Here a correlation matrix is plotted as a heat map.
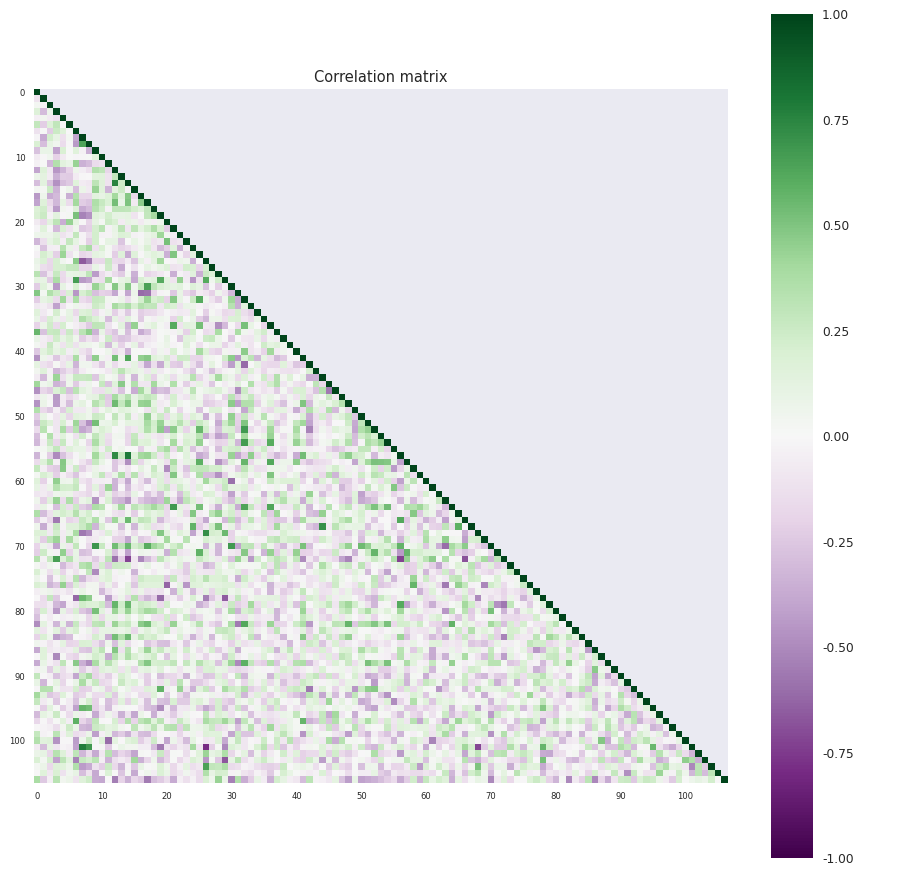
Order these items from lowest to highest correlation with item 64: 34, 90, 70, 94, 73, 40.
90, 34, 73, 94, 40, 70
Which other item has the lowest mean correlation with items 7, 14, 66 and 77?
72
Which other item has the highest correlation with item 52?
32
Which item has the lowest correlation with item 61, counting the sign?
100
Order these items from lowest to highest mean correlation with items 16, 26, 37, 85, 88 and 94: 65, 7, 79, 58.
7, 79, 65, 58
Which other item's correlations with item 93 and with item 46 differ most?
0
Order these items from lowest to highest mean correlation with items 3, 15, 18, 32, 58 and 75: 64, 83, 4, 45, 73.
73, 83, 45, 4, 64
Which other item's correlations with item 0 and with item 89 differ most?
86
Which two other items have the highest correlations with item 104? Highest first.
26, 68
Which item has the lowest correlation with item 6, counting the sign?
78
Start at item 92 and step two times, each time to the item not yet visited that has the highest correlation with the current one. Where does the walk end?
29
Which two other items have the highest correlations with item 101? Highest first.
7, 8
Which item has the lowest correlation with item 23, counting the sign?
76
